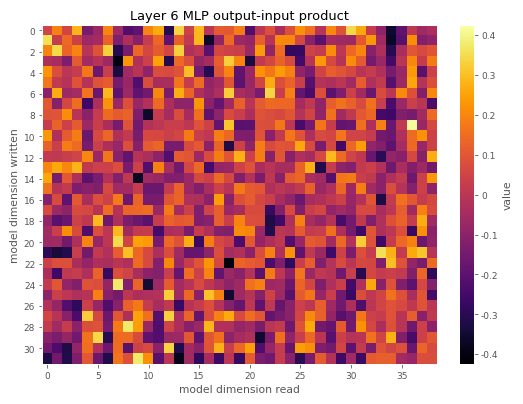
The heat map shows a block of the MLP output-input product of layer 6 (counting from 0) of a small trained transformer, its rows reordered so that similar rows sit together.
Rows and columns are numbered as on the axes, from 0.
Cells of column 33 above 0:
12
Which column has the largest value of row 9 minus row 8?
36
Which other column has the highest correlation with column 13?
6
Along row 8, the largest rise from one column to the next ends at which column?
11
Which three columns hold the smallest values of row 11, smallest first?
18, 29, 34
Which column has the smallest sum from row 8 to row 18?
33
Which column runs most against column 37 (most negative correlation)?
1
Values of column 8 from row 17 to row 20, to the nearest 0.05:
0.15 -0.15 -0.05 0.05
